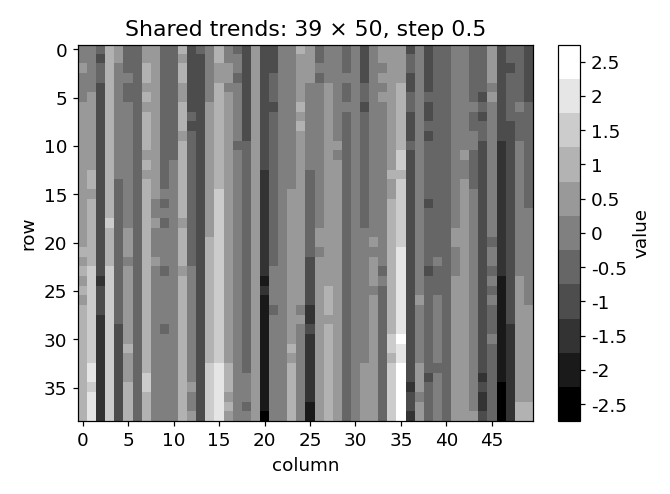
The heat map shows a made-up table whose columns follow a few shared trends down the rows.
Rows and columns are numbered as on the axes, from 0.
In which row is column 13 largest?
0
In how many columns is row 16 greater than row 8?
12
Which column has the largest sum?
35
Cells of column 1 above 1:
16
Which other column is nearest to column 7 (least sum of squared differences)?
11
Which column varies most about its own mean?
25
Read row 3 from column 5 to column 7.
0 -0.5 1
